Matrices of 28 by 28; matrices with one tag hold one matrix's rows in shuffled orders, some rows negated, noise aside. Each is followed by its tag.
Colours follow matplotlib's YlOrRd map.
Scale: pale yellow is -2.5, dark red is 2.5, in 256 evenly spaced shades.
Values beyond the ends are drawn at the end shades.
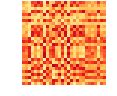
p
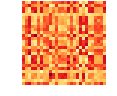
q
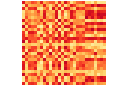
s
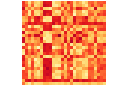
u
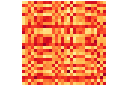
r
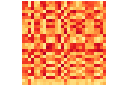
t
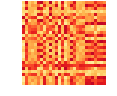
s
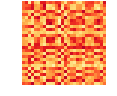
t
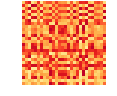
q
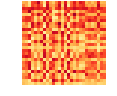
p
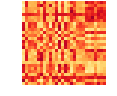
s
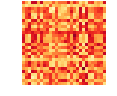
q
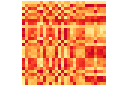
s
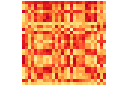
r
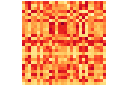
q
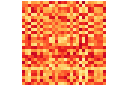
q
